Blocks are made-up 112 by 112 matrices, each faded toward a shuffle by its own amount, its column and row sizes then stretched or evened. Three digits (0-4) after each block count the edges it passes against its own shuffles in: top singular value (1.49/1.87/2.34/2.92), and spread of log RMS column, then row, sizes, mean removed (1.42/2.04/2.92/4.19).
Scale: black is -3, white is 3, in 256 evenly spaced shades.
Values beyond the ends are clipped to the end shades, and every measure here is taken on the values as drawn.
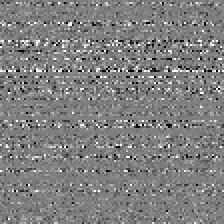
1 0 4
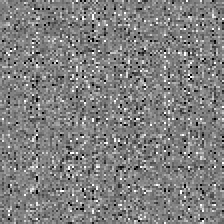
1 3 2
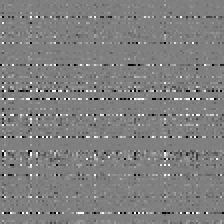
4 2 4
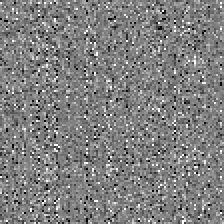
0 3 0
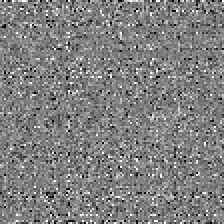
0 2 3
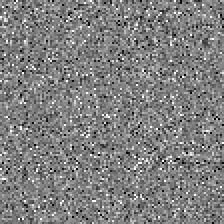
0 0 1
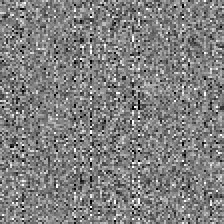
2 3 0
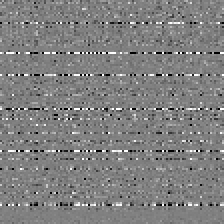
4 1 4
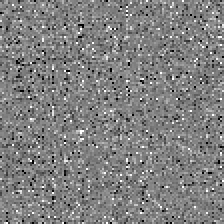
0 2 1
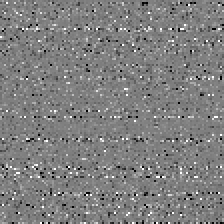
0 0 3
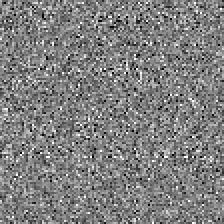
1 1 2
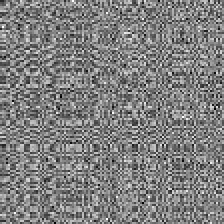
4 1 1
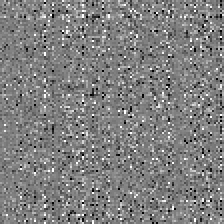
2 3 1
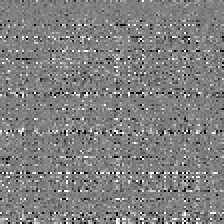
3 2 4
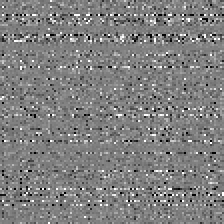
2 1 4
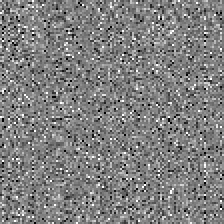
3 2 0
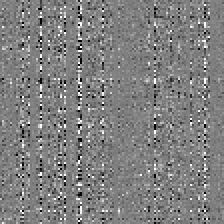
3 4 2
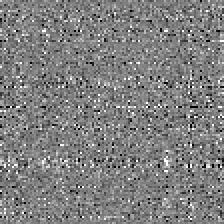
2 2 3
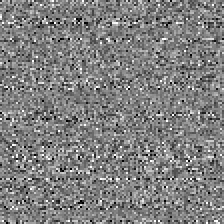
1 0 3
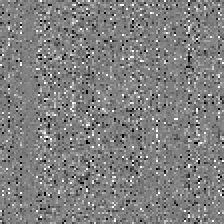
1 3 1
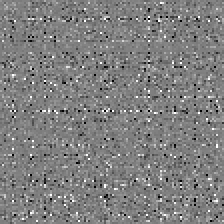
1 2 3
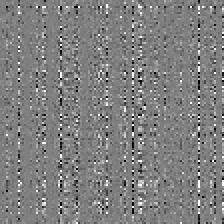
4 4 2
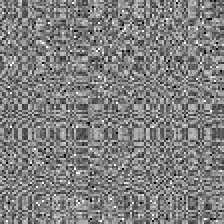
4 0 0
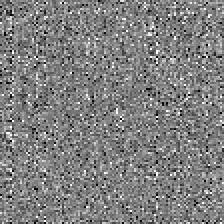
3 2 1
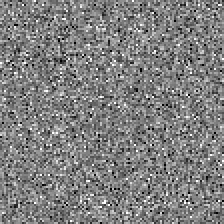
1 0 1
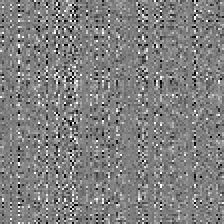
4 4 2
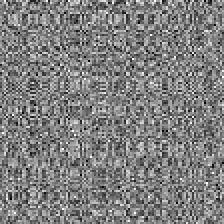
4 1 2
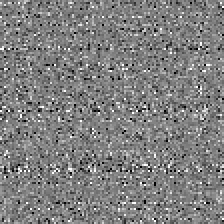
1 2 3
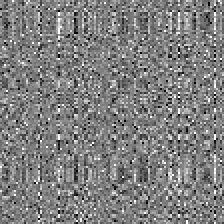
4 3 0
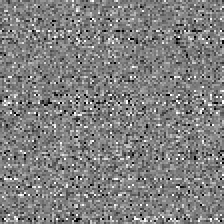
1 1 3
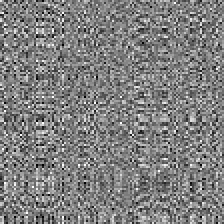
4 3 2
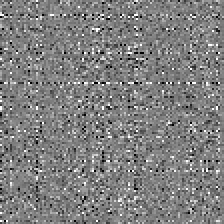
3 3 3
